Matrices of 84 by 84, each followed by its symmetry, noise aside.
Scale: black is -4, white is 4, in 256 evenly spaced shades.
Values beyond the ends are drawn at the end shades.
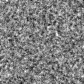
no symmetry.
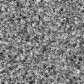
no symmetry.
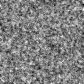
no symmetry.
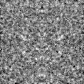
mirrored left to right.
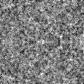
mirrored top to bottom.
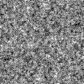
same after a half turn.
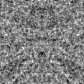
mirrored left to right.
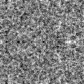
mirrored top to bottom.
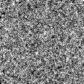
antisymmetric.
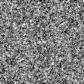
same after a half turn.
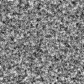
no symmetry.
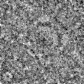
symmetric across the other diagonal.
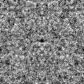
mirrored left to right.
